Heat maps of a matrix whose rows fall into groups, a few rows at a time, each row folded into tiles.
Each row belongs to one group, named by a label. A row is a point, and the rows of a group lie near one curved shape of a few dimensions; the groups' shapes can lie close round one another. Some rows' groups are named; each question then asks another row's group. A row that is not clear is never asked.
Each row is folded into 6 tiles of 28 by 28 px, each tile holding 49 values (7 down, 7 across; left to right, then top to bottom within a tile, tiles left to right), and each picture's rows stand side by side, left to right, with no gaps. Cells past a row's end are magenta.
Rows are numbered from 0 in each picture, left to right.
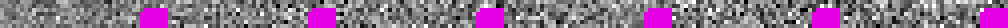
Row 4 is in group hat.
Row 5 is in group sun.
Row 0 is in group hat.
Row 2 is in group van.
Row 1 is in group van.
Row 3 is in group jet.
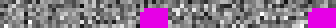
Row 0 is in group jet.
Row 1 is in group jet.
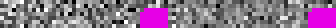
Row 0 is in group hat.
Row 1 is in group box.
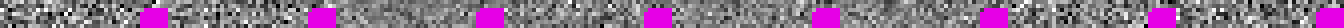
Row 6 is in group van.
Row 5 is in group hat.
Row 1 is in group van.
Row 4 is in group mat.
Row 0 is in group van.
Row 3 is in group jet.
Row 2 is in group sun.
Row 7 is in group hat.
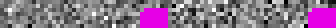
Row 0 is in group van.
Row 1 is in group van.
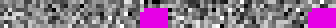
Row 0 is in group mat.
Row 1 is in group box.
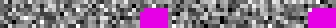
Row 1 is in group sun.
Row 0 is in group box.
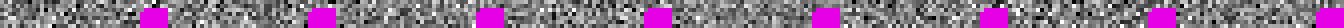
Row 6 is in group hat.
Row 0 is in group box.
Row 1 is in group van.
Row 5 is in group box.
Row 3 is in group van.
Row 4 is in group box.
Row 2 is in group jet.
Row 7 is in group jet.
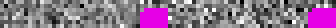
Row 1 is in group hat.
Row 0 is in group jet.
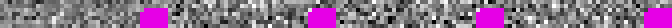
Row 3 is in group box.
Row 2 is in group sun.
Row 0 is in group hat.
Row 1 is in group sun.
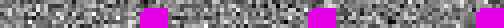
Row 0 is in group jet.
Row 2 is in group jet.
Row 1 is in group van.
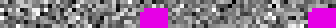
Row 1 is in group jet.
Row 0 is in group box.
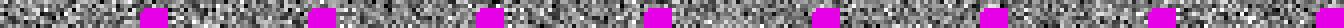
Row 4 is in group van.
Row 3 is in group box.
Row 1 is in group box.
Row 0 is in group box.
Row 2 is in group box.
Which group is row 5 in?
van
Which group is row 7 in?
van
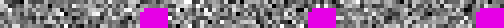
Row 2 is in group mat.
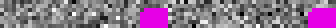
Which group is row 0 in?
jet
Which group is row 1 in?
van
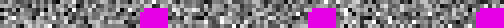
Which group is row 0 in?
box
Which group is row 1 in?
hat
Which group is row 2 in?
hat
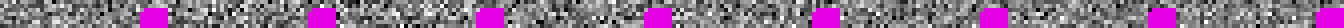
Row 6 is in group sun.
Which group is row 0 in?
van
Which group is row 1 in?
box
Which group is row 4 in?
mat
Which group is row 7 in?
jet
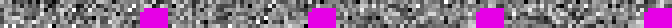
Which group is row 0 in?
box
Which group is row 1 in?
jet
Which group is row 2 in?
jet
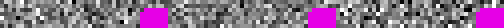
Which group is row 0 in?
hat
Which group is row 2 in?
hat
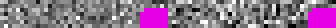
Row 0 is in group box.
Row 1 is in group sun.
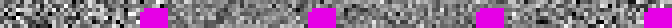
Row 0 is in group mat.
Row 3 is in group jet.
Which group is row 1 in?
mat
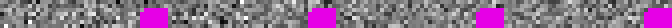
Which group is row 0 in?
jet
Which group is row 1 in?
jet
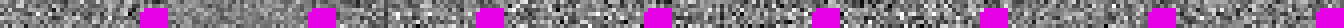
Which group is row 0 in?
mat
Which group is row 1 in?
mat
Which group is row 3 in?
van
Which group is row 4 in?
van
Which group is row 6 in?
jet
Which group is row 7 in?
box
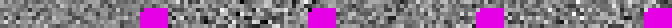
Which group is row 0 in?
sun
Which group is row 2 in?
sun
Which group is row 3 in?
jet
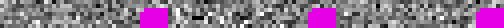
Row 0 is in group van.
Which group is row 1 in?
hat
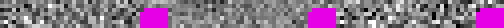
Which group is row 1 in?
box
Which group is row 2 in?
sun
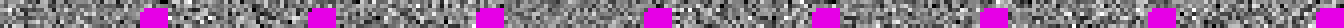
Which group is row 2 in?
jet
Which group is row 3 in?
hat
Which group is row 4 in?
box
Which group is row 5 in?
van
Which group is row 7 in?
mat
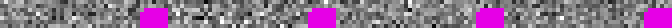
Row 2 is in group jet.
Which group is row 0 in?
mat
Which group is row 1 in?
hat
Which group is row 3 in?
hat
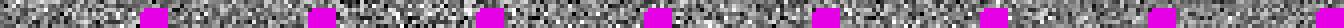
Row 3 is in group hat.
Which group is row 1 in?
jet
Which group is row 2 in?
mat
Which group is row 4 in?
sun
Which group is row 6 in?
hat
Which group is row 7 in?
hat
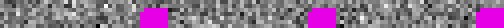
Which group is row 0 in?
jet
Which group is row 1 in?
box
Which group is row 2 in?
box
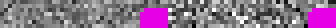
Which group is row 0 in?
sun
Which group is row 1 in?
van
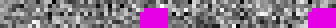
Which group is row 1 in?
mat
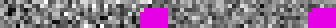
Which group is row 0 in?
sun
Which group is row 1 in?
box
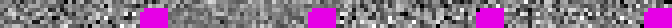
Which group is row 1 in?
sun
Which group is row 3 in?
van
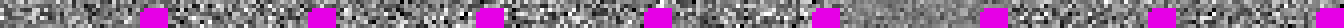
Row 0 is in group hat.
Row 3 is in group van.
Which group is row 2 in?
sun
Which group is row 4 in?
mat
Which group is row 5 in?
mat
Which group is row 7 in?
jet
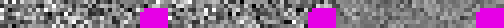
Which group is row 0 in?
van
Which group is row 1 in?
hat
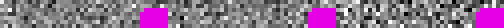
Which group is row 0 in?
box
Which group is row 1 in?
hat
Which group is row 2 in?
hat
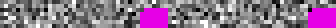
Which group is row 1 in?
sun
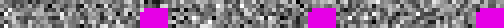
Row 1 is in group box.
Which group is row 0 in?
mat
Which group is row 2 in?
jet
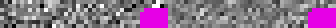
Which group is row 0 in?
van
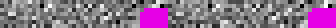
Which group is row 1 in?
van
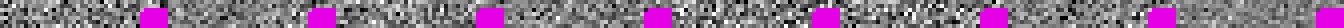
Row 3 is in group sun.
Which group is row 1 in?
sun
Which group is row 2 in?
sun
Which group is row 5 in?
van
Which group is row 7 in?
sun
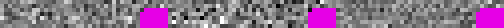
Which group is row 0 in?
hat
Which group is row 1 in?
sun
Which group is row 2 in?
box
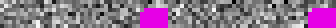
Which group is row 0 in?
van
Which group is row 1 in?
jet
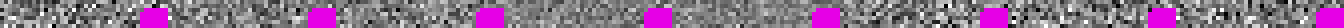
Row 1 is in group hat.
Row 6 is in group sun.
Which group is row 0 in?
box
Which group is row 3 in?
box
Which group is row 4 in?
mat
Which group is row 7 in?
hat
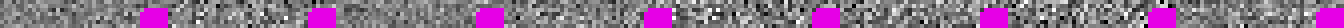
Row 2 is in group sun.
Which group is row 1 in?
jet
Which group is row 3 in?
hat
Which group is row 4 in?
hat
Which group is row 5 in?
jet
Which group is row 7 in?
mat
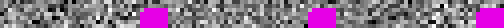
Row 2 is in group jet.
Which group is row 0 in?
sun
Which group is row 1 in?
van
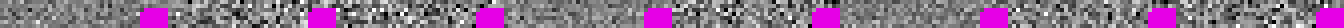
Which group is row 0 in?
sun
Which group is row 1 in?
jet
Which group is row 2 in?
van
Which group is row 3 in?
sun
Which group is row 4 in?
van
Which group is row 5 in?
box
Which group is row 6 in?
mat
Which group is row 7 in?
jet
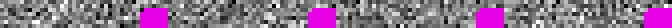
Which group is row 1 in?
jet
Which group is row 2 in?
jet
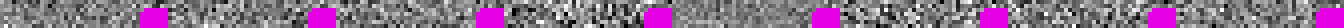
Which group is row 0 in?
box
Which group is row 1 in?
box
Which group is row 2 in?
jet
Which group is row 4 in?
box
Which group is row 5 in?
box
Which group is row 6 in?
mat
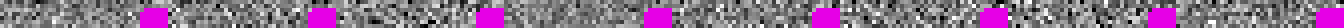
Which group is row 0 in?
hat
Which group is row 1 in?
mat
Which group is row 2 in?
jet
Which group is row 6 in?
hat
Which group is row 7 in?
van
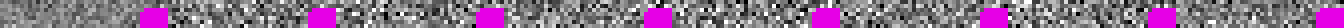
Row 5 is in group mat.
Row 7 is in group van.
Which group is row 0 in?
box
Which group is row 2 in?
van
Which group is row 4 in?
hat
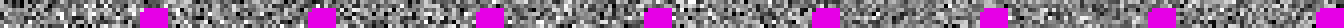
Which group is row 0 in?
mat
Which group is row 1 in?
hat
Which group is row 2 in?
mat
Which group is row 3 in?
sun
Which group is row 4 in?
hat
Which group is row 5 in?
jet
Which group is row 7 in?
van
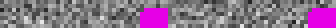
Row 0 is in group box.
